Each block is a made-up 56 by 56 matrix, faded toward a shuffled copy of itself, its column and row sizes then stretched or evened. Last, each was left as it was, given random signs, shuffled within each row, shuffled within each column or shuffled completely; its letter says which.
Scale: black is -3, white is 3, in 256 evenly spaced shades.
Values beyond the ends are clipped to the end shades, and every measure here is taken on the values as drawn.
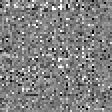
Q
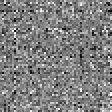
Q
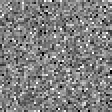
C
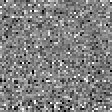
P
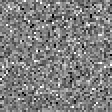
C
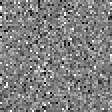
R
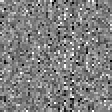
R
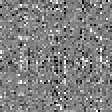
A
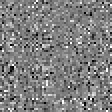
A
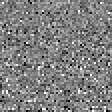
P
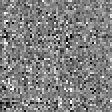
Q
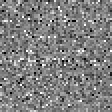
P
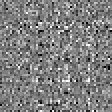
A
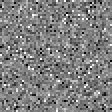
C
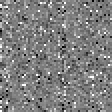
R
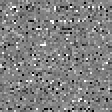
P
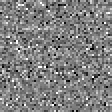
P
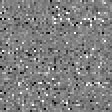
P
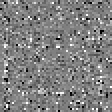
Q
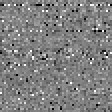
P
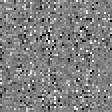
A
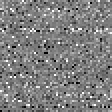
P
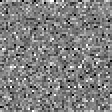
P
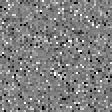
C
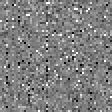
R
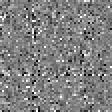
Q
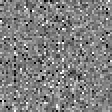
R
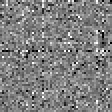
Q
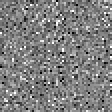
R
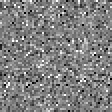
P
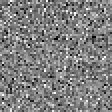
C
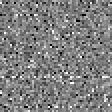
P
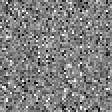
R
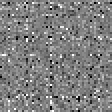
Q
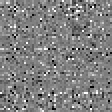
A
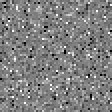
C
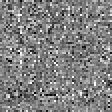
Q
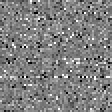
P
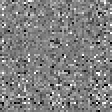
Q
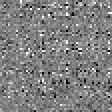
A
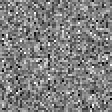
R
